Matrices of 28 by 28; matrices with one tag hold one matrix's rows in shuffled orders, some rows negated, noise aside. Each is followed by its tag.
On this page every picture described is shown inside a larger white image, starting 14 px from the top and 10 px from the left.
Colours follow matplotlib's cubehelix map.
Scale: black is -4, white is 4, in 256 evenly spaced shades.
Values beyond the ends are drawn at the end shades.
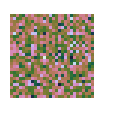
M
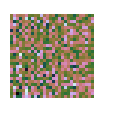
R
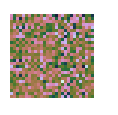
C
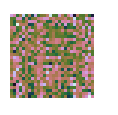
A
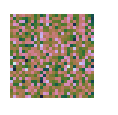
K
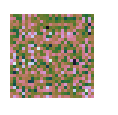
A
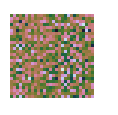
C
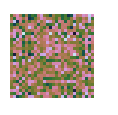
A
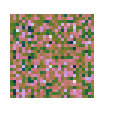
A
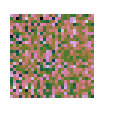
R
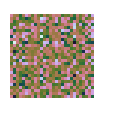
K
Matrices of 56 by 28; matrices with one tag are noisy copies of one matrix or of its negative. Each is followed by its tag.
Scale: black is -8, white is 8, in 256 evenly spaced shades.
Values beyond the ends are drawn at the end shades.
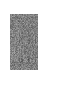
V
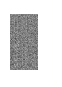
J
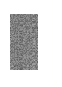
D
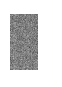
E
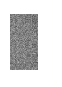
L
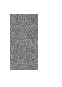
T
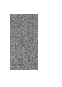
V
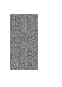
J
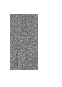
J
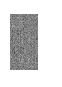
V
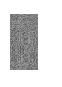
V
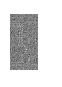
V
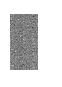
D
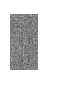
V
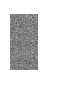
T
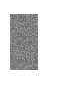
T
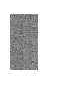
D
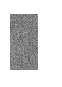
V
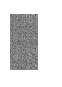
T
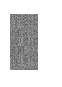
V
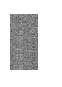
D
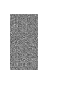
J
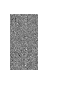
J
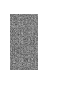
V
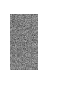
L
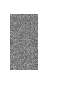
E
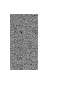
D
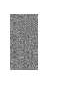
E
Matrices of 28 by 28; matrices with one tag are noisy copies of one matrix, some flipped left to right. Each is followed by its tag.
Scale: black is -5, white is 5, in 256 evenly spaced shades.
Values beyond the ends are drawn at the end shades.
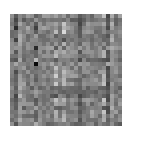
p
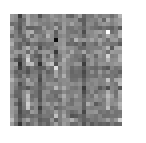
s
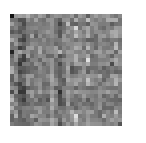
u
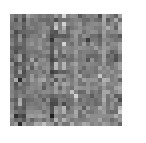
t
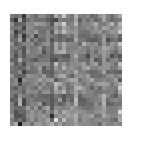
t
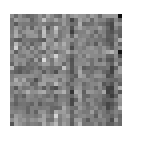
u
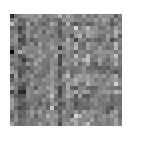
u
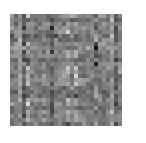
p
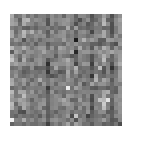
s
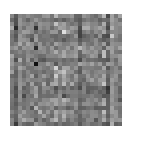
p
